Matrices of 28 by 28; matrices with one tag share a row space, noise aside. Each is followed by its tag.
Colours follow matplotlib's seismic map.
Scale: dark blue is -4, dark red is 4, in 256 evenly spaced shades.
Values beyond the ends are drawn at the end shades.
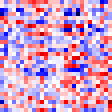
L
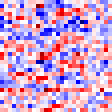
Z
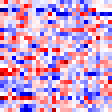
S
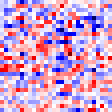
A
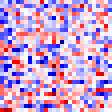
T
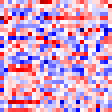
Z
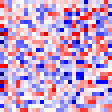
L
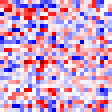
T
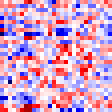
S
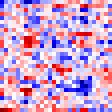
S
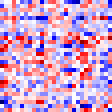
L
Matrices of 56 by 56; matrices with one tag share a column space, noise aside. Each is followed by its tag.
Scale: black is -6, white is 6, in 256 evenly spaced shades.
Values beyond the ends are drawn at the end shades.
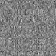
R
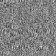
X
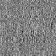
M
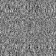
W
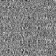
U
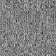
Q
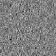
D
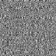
U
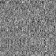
R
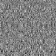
W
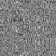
R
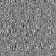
X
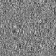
X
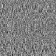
W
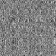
R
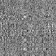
M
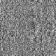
M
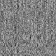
Q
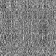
Q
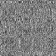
R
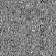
R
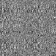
W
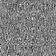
D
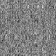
Q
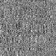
M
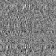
W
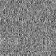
R
